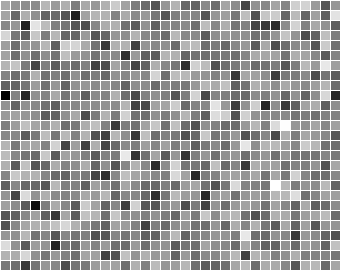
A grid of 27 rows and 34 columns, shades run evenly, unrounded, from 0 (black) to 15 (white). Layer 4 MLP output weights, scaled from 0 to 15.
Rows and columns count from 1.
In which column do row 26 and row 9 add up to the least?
25
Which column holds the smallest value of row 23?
15
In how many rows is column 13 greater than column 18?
13
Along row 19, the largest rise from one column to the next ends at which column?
28
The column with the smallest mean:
11
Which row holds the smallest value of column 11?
18
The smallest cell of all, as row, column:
10, 1
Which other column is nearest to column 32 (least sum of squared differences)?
17
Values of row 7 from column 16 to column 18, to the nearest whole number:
10 8 7
